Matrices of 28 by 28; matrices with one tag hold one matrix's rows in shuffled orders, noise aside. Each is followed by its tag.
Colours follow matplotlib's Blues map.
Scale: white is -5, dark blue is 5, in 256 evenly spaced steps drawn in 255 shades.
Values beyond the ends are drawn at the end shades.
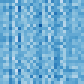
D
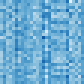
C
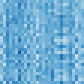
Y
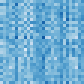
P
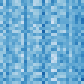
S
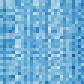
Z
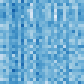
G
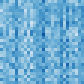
P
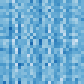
D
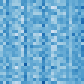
S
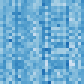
C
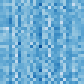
D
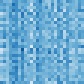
G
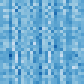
D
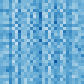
D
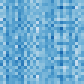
Y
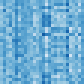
C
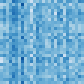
G
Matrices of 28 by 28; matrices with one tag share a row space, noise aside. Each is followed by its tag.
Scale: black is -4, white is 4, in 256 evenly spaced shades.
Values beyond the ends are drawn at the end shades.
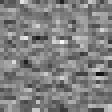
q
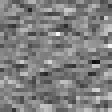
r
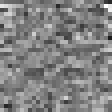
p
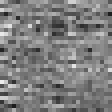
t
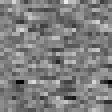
r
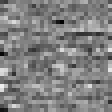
t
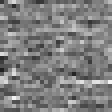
t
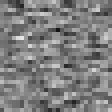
r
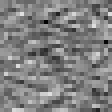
r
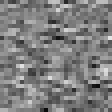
r
